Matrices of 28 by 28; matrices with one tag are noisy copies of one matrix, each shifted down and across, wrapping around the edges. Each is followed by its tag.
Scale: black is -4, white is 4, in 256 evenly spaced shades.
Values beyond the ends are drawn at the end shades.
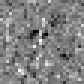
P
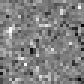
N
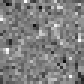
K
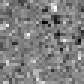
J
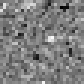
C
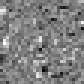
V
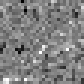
C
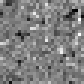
P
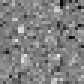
V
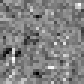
P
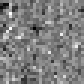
P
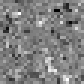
J
